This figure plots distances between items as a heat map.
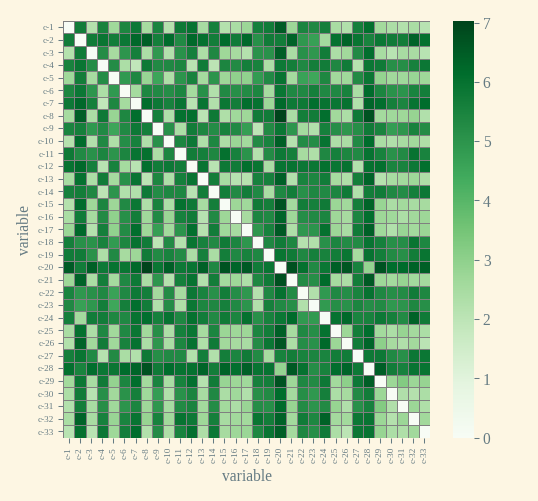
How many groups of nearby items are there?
5
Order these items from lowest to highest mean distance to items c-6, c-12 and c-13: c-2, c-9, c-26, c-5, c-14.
c-14, c-5, c-26, c-9, c-2
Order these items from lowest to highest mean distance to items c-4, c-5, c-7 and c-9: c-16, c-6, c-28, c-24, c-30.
c-6, c-30, c-16, c-24, c-28
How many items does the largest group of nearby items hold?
17
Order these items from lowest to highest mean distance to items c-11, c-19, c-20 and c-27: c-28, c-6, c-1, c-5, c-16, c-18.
c-6, c-18, c-28, c-5, c-16, c-1
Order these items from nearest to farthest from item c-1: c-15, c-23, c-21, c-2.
c-15, c-21, c-23, c-2
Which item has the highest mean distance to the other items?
c-20
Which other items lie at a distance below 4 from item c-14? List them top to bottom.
c-4, c-6, c-7, c-12, c-19, c-27
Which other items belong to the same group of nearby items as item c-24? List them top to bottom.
c-2
